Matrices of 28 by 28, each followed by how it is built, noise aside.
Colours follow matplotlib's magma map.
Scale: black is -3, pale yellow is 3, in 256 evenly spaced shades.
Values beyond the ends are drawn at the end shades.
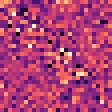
banded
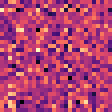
low rank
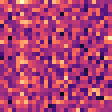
repeating rows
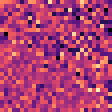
upper triangular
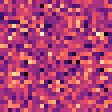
low rank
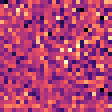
upper triangular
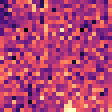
smooth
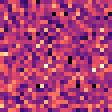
repeating columns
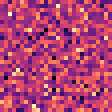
repeating columns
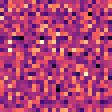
repeating columns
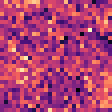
smooth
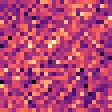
Hankel
